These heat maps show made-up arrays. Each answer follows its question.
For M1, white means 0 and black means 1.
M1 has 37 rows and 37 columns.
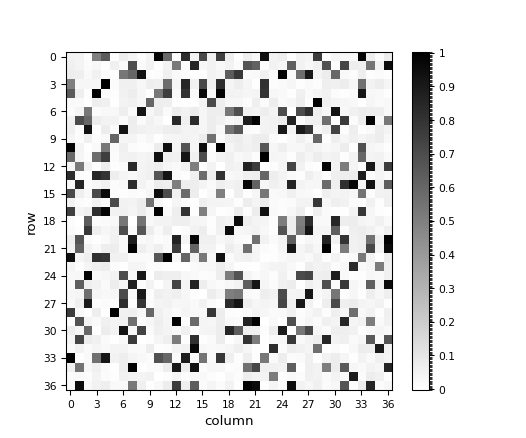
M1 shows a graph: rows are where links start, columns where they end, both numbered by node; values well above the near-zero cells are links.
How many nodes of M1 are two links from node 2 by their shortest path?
10
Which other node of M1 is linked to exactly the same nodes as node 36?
node 29
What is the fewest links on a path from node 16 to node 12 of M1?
4
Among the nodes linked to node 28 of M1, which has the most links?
node 0
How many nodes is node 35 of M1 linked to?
2
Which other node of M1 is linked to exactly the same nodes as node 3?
node 10
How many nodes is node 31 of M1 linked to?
10
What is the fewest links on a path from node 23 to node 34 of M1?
3
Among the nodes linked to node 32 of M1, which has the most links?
node 14
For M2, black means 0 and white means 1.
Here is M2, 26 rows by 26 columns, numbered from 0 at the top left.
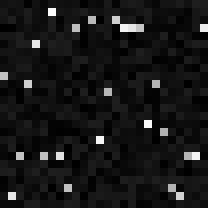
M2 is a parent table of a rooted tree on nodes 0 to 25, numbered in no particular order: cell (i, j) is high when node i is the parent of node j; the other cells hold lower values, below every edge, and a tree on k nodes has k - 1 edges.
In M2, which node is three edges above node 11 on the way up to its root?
10
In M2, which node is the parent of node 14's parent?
19
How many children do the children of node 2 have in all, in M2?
1
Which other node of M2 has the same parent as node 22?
1
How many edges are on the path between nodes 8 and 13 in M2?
5
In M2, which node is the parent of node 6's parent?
24
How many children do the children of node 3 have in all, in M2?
4
